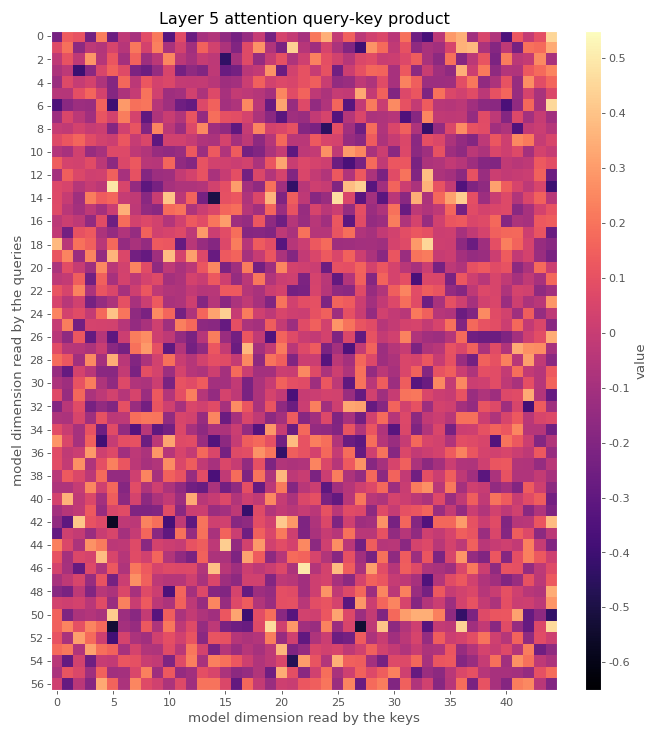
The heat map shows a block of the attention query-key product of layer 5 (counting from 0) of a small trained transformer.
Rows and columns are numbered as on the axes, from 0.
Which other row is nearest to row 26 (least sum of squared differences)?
47
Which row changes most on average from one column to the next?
51
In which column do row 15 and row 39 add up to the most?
35
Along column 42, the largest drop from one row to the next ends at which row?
32
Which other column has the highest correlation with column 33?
5
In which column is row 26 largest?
44
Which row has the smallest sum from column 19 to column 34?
7
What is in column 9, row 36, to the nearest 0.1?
0.3
